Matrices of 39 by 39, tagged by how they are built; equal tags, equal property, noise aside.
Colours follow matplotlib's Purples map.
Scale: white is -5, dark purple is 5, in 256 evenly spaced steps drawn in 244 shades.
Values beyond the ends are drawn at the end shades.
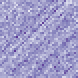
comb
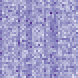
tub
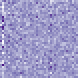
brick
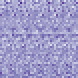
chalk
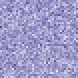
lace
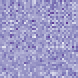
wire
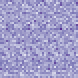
chalk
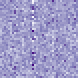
brick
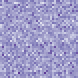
chalk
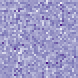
brick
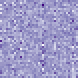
brick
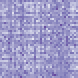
tub
